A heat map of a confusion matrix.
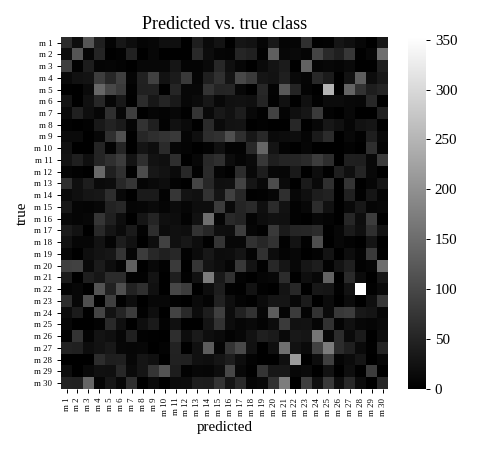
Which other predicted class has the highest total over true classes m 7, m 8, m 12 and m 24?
m 4
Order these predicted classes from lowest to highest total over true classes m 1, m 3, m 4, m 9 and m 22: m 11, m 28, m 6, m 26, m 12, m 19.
m 26, m 19, m 12, m 11, m 6, m 28
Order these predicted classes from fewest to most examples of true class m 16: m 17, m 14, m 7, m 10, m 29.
m 7, m 10, m 17, m 29, m 14
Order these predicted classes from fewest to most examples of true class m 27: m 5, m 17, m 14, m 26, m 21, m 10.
m 10, m 5, m 26, m 17, m 14, m 21
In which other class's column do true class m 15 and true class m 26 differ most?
m 24
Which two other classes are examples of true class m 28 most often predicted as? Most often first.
m 22, m 25
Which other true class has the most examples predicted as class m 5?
m 23
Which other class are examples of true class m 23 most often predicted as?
m 3
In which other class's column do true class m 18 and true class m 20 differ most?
m 30
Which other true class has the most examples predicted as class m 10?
m 29
